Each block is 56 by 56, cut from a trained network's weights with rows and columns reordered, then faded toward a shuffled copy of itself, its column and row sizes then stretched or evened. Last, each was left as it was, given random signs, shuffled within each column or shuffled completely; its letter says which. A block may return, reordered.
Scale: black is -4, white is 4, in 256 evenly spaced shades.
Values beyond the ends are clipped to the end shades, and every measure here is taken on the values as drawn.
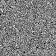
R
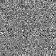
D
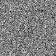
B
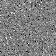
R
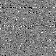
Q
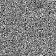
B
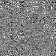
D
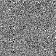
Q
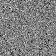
R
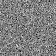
R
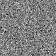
R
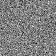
R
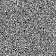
B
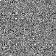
Q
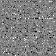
D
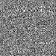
D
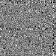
D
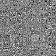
D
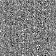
B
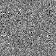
Q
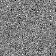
Q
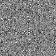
Q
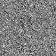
B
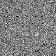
D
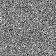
R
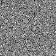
B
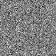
B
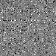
D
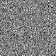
D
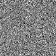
Q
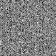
B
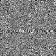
D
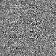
D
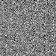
Q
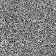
Q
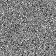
R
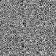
D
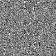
Q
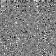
D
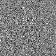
Q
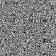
D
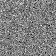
R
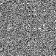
D
